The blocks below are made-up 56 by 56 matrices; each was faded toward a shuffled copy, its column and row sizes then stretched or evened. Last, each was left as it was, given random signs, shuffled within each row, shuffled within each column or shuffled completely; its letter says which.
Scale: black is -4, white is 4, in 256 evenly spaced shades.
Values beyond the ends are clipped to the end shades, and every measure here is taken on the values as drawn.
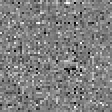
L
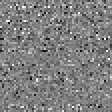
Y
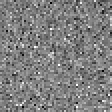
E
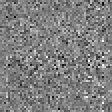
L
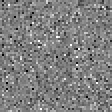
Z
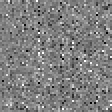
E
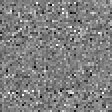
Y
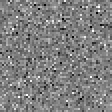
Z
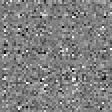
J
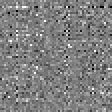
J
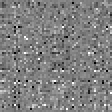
J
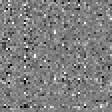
L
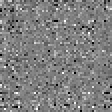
L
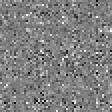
L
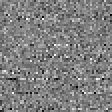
Y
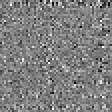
J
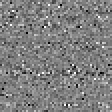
Y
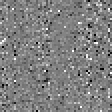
E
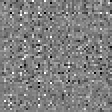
J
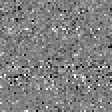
Y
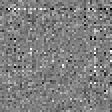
L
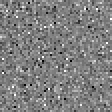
Z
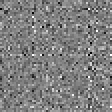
J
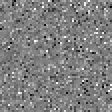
Z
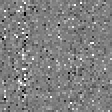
E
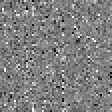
E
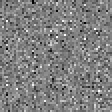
E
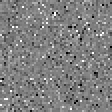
Z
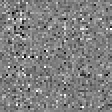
L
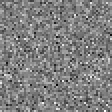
Z
